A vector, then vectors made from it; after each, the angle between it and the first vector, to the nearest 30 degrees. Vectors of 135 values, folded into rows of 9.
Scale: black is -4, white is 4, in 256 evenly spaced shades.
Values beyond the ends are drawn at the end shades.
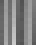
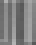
30 degrees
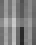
30 degrees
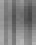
120 degrees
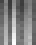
30 degrees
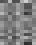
120 degrees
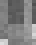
90 degrees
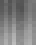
60 degrees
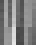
30 degrees
